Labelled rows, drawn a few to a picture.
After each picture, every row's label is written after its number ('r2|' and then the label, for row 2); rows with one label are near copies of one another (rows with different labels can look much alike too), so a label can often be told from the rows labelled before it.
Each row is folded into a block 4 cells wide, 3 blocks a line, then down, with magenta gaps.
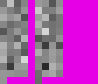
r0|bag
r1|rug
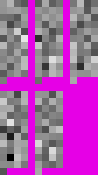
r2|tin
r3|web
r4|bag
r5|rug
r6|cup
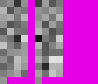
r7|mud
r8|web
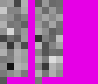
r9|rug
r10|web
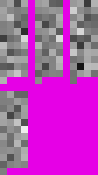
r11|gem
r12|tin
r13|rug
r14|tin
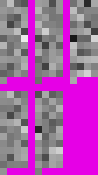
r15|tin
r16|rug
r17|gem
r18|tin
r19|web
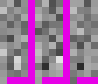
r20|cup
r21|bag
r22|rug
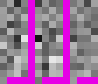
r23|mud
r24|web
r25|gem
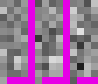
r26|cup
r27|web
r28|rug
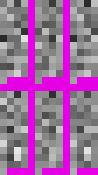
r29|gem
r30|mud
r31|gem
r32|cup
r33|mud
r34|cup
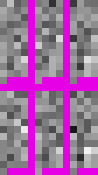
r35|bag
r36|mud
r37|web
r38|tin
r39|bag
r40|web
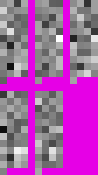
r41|rug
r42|tin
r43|gem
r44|web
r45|cup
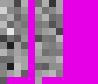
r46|rug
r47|gem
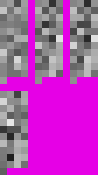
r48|cup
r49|mud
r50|mud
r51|rug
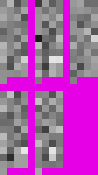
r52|bag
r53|web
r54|tin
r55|bag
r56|cup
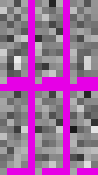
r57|cup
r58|gem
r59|cup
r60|mud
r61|gem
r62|gem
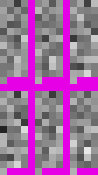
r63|mud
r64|cup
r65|gem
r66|gem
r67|mud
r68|cup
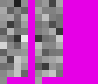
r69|mud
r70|gem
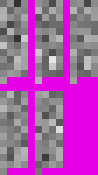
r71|mud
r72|cup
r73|cup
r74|bag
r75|tin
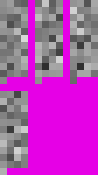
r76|tin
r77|bag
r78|rug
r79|cup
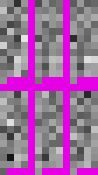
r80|mud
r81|web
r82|web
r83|rug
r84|bag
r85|mud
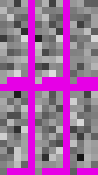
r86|gem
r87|gem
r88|tin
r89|mud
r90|bag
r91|rug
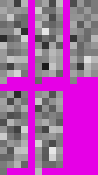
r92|gem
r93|rug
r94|web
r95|mud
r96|cup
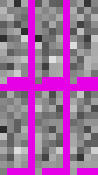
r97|gem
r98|web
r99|mud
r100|web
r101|bag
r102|bag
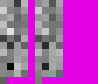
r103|rug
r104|rug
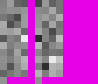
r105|tin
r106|web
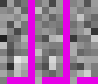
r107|web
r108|cup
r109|gem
